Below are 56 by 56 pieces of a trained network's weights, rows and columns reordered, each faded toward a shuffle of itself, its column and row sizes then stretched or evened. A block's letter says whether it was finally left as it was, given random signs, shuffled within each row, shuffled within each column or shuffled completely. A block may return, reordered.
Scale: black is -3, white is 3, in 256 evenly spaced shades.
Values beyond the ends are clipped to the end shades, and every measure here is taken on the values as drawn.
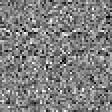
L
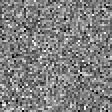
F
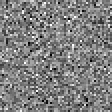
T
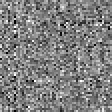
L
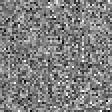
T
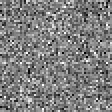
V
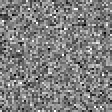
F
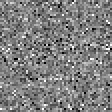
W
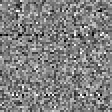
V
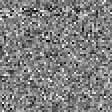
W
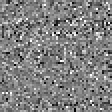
V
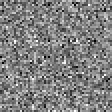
V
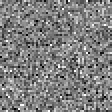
W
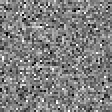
T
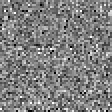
W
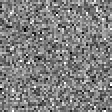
F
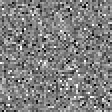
F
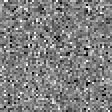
V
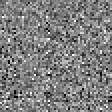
V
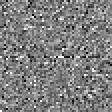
V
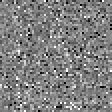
V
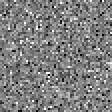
F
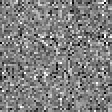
L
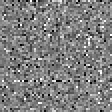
V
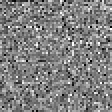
V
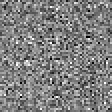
L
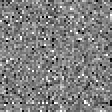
L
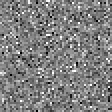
T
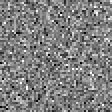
F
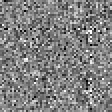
V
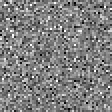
F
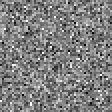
F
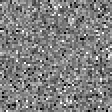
F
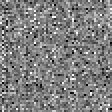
T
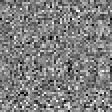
L
